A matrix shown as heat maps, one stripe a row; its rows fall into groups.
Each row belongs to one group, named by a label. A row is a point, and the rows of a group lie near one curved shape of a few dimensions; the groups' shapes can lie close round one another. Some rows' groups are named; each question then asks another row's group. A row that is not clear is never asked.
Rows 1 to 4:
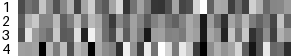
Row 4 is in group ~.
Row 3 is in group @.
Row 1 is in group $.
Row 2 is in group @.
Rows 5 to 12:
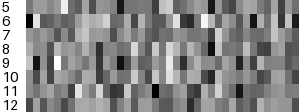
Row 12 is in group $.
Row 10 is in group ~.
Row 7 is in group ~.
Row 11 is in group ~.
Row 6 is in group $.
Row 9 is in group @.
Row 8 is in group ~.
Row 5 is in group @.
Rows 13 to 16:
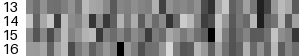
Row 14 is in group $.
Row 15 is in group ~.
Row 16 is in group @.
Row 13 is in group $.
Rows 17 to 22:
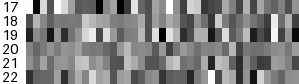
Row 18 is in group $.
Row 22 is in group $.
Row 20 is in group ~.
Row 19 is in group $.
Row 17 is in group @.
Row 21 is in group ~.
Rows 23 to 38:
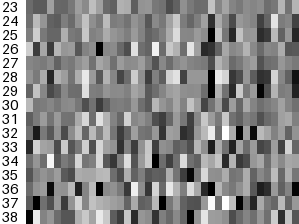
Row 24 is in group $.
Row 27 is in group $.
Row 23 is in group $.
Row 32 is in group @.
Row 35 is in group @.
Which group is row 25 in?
$
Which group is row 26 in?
~
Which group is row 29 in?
$
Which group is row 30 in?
~
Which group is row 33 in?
@
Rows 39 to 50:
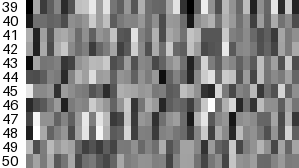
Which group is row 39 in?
$
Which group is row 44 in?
$
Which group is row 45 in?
$
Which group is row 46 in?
$
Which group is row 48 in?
@
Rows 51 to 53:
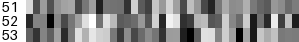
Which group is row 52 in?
$
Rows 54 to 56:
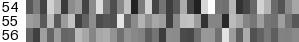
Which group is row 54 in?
$
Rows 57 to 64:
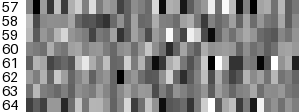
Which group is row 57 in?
@
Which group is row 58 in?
~
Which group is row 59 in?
@
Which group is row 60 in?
$
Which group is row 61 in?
~
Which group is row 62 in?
@
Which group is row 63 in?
$
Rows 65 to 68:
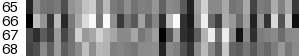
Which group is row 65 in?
$
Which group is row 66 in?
$
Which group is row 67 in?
@
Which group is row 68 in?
@
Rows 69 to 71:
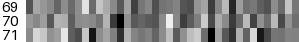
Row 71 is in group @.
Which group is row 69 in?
@
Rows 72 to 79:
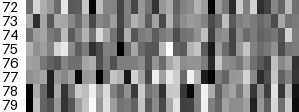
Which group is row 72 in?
@
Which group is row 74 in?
@
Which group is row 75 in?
@
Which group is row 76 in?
~
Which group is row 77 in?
~
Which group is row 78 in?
$
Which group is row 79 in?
$
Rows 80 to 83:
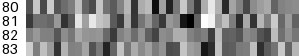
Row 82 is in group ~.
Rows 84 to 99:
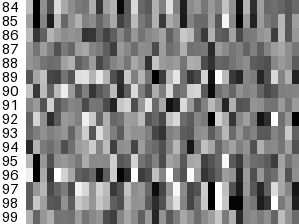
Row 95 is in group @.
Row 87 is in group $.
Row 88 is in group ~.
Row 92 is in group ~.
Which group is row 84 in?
@
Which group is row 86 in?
~
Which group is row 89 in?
~
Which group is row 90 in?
@
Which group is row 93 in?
@
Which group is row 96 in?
@
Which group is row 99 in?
~
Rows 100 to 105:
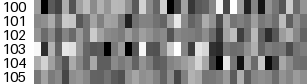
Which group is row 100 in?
@
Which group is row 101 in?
@
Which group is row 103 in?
@
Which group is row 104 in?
$
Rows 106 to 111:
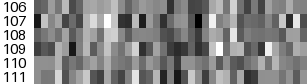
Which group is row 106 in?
@
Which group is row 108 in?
@
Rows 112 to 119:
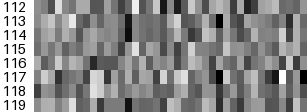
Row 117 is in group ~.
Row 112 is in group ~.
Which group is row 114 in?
@
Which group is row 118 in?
$
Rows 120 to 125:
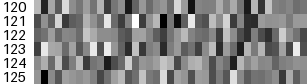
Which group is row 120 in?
@
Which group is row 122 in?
~
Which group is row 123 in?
@
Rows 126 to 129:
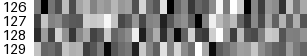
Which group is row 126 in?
@
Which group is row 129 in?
~
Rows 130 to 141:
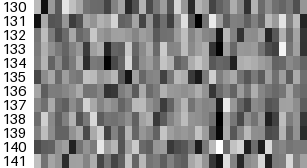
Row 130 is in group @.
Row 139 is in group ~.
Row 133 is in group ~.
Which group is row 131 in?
$
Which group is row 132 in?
$
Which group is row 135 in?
@
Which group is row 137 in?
~
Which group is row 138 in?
$
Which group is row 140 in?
$
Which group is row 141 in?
$
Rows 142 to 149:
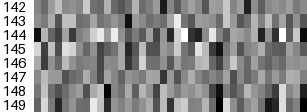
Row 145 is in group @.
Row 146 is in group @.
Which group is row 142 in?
~
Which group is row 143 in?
@
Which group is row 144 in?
$
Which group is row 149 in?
~
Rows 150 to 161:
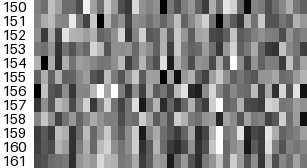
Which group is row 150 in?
~
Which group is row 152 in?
@
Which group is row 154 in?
@
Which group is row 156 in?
$
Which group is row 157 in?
$
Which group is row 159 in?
$
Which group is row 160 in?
$
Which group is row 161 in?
$
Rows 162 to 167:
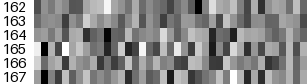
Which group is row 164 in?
~
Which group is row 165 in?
@
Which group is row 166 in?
$
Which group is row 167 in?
@
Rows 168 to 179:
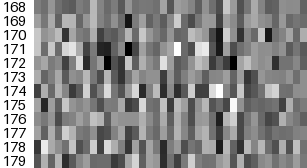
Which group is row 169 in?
@
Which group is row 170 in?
$
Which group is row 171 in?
@
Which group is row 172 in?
~
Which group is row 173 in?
~
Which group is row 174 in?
$
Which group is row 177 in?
@
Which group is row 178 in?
@
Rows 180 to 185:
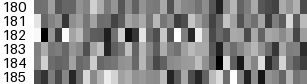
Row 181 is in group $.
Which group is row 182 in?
@
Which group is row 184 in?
$
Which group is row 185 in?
@
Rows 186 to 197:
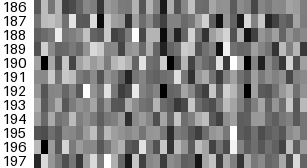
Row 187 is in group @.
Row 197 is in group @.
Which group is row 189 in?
~
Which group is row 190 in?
@
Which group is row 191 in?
@
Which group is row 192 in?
~
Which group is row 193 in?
$
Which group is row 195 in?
@
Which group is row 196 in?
@
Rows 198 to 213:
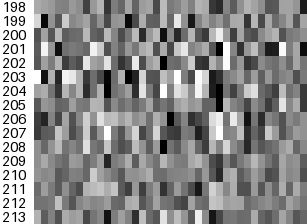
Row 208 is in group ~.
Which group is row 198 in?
~
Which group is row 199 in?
@
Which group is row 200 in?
$
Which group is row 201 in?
~
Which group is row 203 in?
@
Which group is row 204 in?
~
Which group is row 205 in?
~
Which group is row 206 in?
@
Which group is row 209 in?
~
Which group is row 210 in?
$
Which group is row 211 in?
@
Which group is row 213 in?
~
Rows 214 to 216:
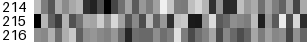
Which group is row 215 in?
$
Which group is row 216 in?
@
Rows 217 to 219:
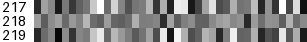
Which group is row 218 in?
~
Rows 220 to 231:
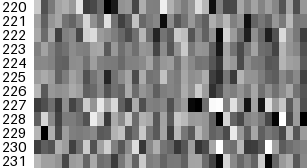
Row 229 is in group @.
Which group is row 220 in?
~
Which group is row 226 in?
~
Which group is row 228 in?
~
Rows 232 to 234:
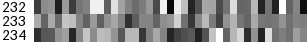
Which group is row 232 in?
$
